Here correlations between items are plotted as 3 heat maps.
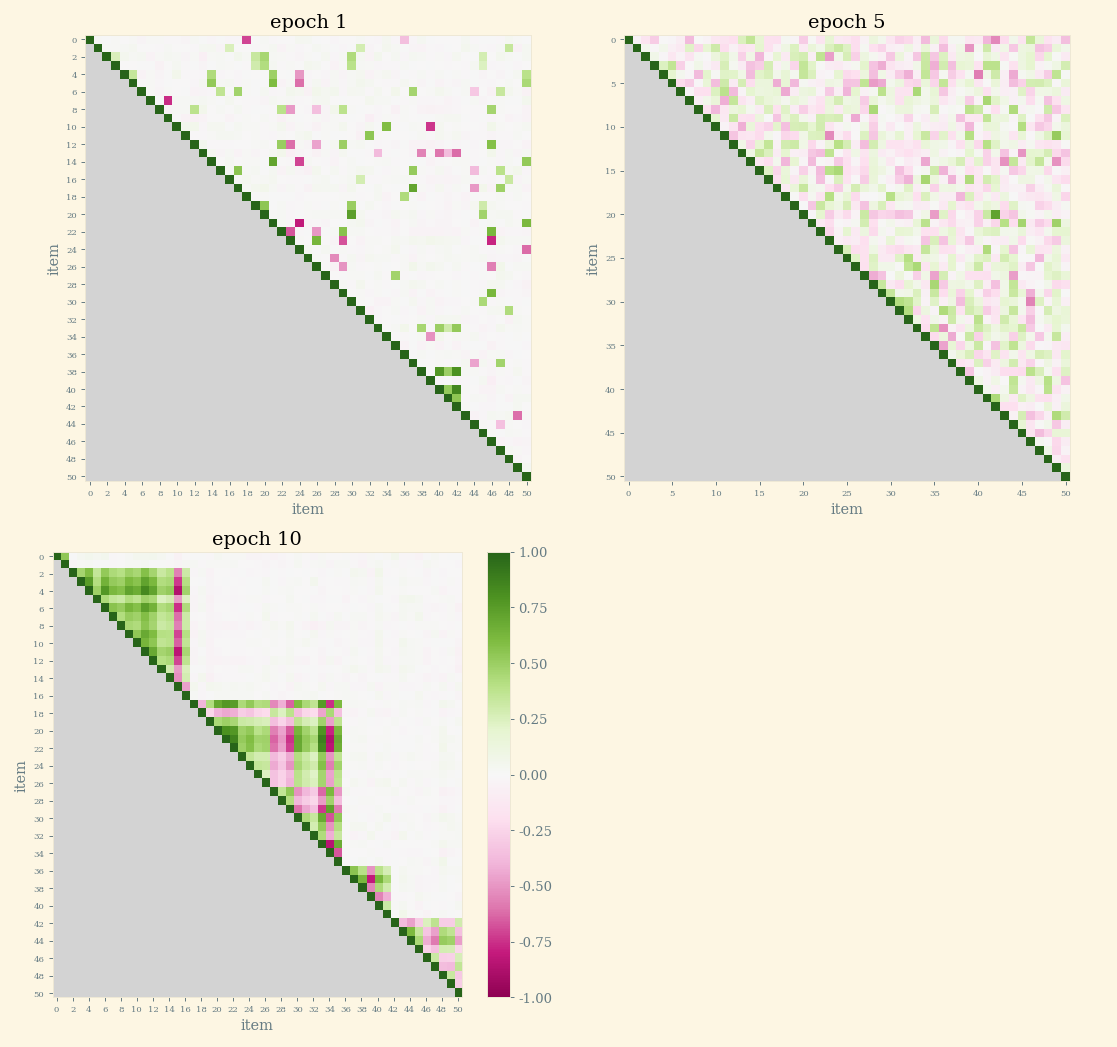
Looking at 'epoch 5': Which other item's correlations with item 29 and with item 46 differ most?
30
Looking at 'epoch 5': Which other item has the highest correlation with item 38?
46
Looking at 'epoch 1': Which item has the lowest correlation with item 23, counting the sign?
46
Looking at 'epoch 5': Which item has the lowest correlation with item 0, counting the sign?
42
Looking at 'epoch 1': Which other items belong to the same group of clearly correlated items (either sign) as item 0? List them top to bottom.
18, 36
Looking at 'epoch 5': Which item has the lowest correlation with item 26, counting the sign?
9
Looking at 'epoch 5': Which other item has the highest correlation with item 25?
32
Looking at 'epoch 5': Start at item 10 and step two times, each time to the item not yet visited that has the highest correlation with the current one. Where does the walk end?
21
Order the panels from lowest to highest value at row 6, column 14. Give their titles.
epoch 1, epoch 5, epoch 10
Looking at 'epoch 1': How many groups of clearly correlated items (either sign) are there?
13
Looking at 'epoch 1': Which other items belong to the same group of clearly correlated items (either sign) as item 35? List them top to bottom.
27
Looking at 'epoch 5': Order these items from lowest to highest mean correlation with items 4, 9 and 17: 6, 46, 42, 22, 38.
38, 46, 6, 22, 42
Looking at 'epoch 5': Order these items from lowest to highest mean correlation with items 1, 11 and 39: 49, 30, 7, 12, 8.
7, 12, 8, 30, 49
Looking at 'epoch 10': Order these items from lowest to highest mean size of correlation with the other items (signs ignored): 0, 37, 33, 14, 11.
0, 37, 14, 11, 33
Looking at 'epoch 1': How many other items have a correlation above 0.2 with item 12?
4
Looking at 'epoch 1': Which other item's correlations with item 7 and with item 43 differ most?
9
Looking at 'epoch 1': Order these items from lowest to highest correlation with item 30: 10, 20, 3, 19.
10, 3, 19, 20
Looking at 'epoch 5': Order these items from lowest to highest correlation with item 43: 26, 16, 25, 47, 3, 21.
47, 16, 3, 26, 25, 21
